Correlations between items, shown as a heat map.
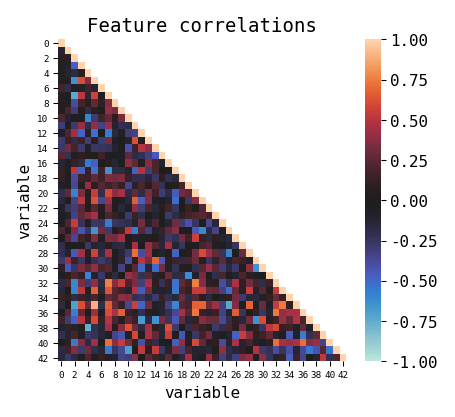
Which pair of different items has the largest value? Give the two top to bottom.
5, 35
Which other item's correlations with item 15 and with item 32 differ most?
20
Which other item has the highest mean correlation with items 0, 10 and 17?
25
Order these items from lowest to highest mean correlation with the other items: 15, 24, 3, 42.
24, 15, 42, 3
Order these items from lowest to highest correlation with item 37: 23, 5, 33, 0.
0, 23, 33, 5
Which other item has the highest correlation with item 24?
2
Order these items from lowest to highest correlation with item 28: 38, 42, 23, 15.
15, 38, 23, 42
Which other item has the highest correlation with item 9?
36
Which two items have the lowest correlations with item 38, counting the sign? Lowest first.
4, 41
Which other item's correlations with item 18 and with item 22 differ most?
39
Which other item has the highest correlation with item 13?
11
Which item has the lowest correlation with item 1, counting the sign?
30
